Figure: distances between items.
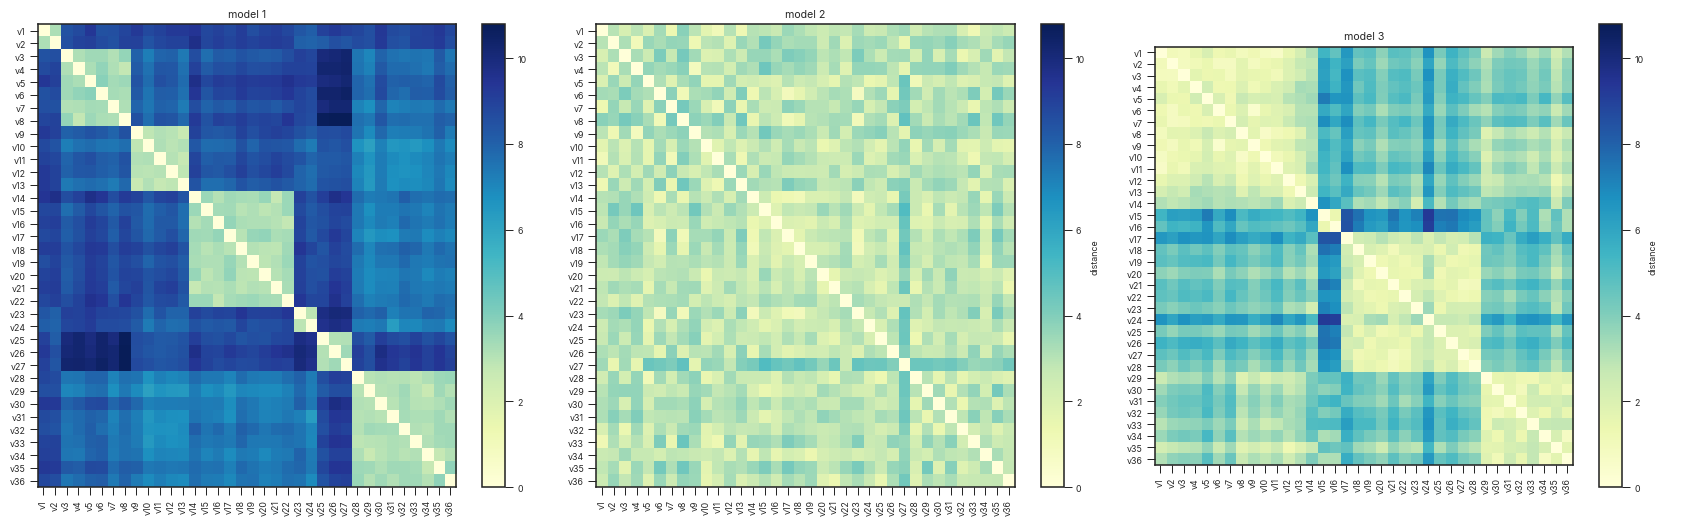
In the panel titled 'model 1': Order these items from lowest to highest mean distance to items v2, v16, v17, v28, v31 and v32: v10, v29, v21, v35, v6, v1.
v29, v35, v21, v10, v1, v6
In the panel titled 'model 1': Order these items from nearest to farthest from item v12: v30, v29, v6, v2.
v29, v30, v6, v2
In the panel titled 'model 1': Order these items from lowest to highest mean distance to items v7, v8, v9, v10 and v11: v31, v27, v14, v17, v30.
v31, v30, v17, v14, v27
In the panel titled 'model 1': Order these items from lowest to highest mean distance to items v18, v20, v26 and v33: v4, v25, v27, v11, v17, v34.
v17, v34, v25, v27, v11, v4
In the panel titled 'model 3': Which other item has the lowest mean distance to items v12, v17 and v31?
v35
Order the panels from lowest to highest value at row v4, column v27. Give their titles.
model 2, model 3, model 1
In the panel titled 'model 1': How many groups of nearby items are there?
7
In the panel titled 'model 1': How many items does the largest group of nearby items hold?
9
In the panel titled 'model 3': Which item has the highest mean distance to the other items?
v15
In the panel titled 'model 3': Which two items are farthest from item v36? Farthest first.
v24, v17
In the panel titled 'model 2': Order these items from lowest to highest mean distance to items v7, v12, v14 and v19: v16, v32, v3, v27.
v16, v32, v3, v27
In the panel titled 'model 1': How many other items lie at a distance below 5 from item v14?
8
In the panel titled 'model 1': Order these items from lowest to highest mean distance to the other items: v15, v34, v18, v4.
v34, v15, v18, v4
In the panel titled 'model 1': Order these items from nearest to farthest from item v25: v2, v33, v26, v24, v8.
v26, v2, v33, v24, v8
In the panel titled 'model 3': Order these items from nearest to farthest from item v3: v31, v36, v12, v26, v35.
v12, v35, v36, v31, v26
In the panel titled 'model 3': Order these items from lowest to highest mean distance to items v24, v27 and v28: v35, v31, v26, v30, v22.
v22, v26, v35, v31, v30
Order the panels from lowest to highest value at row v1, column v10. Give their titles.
model 3, model 2, model 1
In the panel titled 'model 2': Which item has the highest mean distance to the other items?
v27
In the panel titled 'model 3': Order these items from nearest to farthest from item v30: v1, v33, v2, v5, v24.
v33, v1, v2, v5, v24
